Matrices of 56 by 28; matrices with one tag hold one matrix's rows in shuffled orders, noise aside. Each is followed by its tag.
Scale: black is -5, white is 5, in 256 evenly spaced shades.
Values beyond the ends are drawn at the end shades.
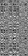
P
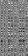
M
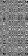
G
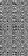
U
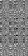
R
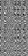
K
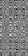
R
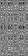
M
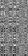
P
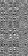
P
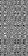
K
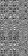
P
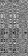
P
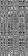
M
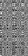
U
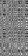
G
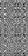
K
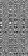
R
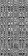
M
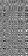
G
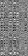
P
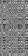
G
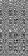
R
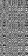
G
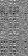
P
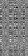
R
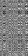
G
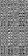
M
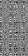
R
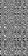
K
